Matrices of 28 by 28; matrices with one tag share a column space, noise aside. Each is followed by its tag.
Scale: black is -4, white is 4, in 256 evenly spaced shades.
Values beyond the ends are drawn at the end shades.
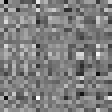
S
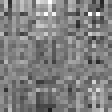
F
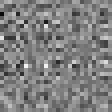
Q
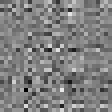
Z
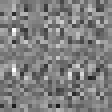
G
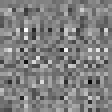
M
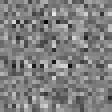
Q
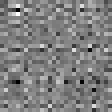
Z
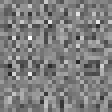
Q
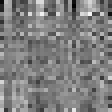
F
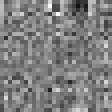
F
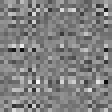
Z
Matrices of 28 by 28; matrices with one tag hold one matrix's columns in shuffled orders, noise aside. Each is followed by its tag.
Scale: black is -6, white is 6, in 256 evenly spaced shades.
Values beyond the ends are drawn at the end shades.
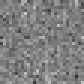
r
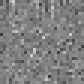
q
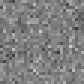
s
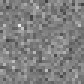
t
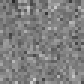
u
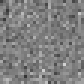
r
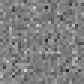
t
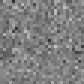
s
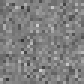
t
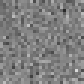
r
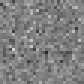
s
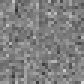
r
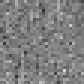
r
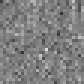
q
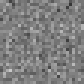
t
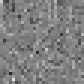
q
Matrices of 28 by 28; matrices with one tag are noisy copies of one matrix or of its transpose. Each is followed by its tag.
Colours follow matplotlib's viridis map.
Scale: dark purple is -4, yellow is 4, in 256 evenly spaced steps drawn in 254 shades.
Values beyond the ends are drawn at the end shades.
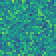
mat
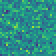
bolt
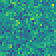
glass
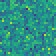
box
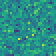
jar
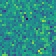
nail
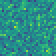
bolt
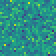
mat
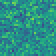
glass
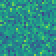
nail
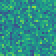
box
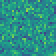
jar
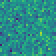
nail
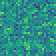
nail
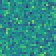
box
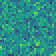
jar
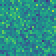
mat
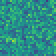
mat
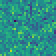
glass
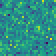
box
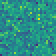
bolt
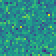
bolt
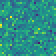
box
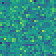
mat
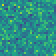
jar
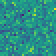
glass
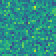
box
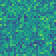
nail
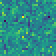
glass
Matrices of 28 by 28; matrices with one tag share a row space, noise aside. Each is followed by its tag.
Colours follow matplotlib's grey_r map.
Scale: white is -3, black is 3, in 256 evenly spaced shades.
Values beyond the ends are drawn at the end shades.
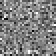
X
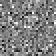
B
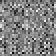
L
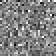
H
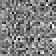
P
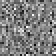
P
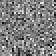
P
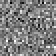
H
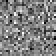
H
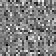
H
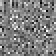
L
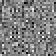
L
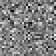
B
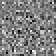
P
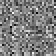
B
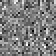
L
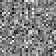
B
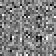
B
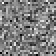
X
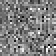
H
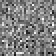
P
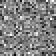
X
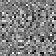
P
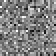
H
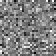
X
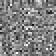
B
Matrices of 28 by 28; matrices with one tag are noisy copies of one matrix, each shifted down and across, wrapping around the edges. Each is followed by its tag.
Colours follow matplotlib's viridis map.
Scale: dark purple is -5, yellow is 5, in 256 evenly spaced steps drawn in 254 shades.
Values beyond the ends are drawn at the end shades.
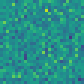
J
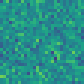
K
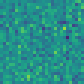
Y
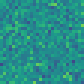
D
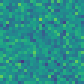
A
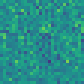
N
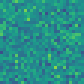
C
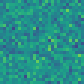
K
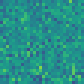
N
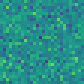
D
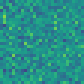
C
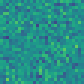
C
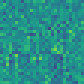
N
